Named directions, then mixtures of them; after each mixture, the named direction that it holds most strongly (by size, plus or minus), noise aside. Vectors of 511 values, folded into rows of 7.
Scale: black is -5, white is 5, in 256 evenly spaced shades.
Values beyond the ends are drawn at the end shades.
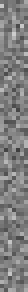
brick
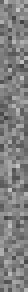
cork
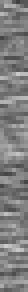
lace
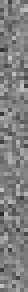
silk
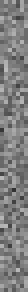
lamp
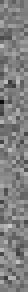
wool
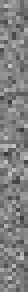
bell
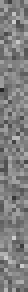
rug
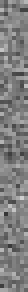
silk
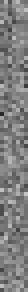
silk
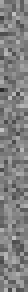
rug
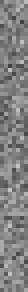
cork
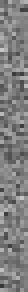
silk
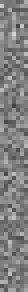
brick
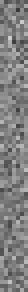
cork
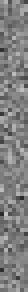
silk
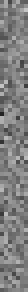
silk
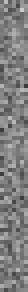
lamp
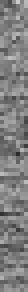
lace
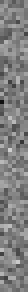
wool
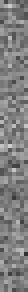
cork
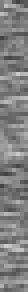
lace
